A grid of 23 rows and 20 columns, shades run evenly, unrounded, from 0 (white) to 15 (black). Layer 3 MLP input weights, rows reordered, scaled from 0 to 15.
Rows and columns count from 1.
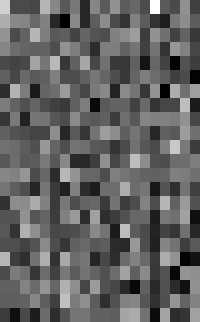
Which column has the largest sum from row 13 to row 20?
16
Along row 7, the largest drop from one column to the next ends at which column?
18
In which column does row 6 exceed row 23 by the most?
20
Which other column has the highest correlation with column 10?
3
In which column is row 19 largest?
19
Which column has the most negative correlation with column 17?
11
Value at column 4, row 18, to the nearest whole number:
10
